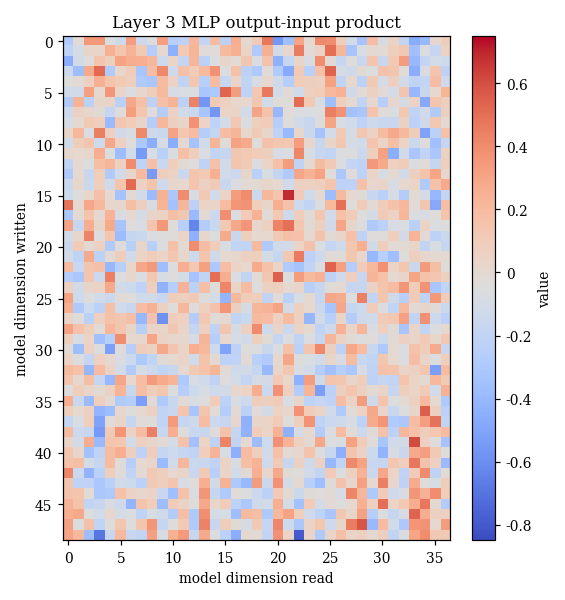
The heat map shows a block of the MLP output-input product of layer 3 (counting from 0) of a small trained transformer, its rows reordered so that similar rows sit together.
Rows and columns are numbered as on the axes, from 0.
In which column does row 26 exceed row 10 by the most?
8
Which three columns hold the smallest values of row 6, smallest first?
13, 34, 25
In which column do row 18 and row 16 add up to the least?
12
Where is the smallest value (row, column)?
48, 22
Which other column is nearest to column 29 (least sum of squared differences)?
19
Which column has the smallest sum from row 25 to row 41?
3
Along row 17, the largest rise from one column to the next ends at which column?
15
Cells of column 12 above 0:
16
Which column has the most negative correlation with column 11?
23
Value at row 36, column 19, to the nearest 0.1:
-0.1
